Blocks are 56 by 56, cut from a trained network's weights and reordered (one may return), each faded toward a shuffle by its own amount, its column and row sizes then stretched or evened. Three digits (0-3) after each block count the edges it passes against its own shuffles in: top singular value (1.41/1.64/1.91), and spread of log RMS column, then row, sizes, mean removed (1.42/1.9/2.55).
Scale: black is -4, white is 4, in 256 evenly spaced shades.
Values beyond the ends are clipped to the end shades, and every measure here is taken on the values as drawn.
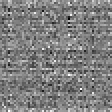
3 3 0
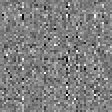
3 2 1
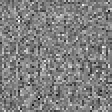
2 0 0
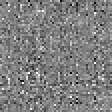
1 2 1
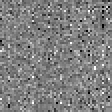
2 2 0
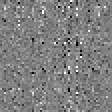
2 2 1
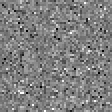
0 1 0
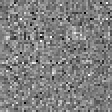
2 1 1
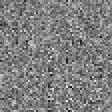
2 2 0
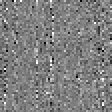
0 3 0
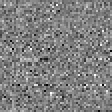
2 0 2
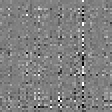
3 3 2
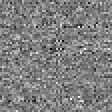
2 0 2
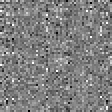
2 2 0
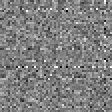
2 0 2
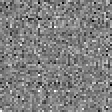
2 1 1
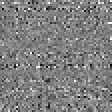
1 1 3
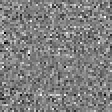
1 1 2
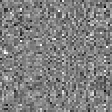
3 2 0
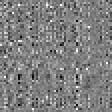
3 3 2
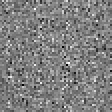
1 2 0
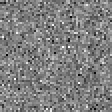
0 0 0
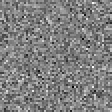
0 0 0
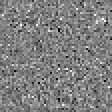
1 0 0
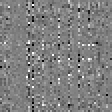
0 3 1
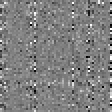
2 3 1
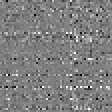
2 2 3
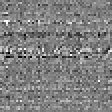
2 2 3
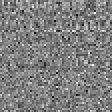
3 0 0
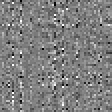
2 3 1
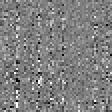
1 3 1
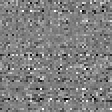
0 2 3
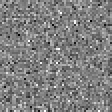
0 0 0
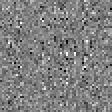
2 2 1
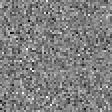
0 0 1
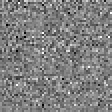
2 0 2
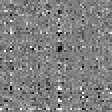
2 2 2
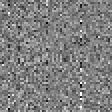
2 2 0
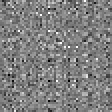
3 2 2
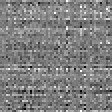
3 3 2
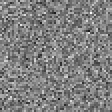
2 0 0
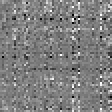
1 3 2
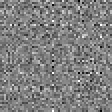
3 1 2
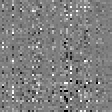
1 3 2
